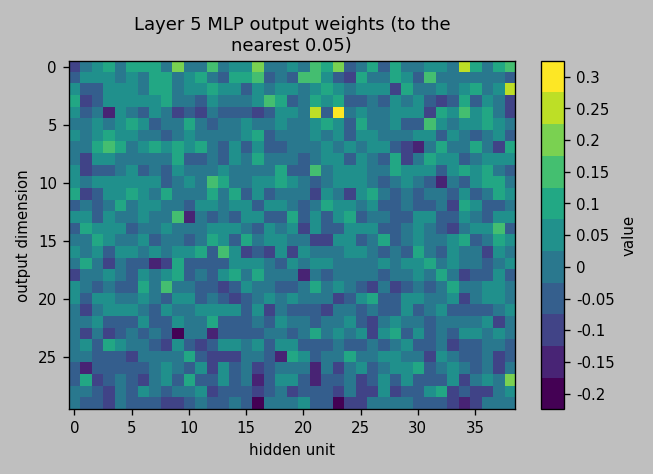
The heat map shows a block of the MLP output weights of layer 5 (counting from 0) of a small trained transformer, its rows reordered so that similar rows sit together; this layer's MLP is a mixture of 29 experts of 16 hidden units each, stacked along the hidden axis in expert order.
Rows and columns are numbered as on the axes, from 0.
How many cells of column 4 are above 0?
13
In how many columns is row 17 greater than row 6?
13
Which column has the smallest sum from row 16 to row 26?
12
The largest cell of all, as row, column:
4, 23
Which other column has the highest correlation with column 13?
18
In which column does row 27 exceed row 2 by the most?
1
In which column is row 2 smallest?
28
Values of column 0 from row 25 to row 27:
0 -0.05 -0.05
